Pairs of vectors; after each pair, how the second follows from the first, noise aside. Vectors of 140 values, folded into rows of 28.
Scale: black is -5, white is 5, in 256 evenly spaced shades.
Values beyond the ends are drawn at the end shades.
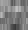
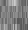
reversed, negated, partly zeroed.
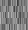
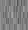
shrunk.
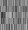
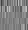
reversed, negated, partly zeroed.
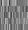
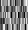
wrapped around, negated, scaled up.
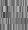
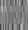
reversed, negated, partly zeroed.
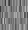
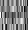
wrapped around, scaled up.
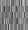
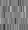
reversed, negated, partly zeroed.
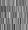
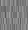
shrunk.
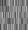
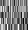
wrapped around, scaled up.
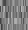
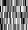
scaled up.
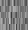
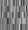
wrapped around.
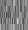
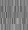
shrunk.
